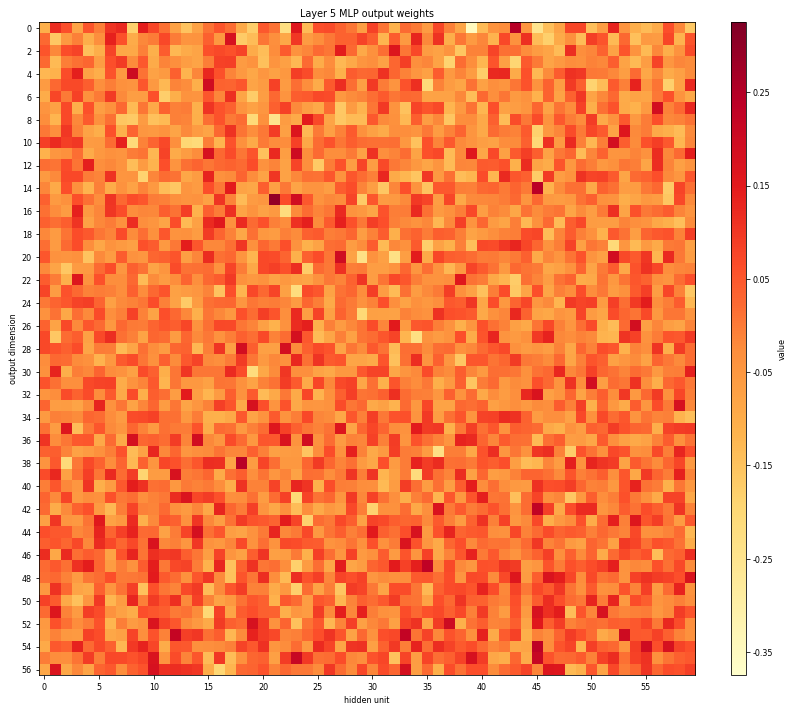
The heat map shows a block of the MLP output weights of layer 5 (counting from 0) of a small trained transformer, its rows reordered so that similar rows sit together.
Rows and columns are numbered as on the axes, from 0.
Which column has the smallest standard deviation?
26
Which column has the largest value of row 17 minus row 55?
15
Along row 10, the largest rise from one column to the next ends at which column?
46
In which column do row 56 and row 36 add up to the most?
14
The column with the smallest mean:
29
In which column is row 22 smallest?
43
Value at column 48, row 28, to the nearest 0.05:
-0.1
